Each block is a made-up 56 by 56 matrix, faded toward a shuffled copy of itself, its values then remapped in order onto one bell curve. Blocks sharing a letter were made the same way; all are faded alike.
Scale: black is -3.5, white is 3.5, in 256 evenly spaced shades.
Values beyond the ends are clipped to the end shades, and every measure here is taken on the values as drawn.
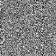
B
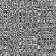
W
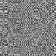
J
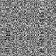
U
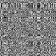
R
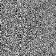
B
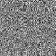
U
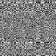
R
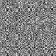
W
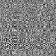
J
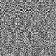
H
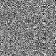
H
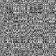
J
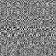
J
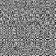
J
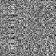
H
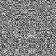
U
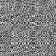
R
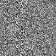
B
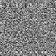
H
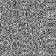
U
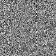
B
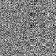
H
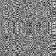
W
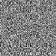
H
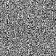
B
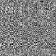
W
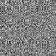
U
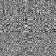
R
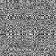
R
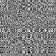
J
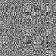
W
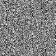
B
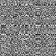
J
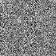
B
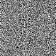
B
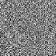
H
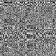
J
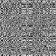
R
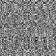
W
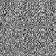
U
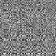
R
